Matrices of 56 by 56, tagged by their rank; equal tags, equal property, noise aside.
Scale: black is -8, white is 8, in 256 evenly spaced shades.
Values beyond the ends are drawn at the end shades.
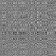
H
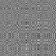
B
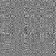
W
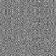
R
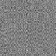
R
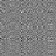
H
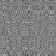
W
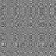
H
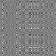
B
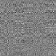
W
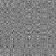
W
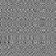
H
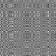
B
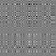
B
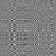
B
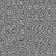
R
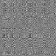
W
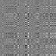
B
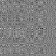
W
